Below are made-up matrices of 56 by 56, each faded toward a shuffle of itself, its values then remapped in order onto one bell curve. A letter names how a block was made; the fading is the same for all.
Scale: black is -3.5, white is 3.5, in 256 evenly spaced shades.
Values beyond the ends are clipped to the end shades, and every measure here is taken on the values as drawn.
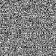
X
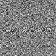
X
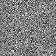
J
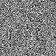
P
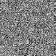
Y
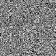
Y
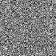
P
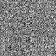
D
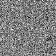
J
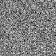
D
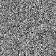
P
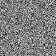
Y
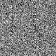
P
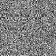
D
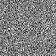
X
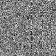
Y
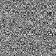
X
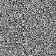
P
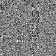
Y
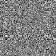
X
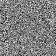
J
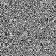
D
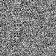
D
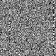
Y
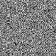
D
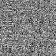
X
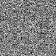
X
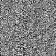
P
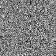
J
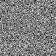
Y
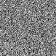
D
